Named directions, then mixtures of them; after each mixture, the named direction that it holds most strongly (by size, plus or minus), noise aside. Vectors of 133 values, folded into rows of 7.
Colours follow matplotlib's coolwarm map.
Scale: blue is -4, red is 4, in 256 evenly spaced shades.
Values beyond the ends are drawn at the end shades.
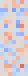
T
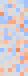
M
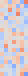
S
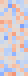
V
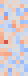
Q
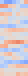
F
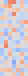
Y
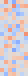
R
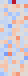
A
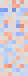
T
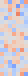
S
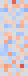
T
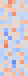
Y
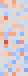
Q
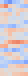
F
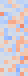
M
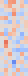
Y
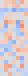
T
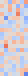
S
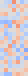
A
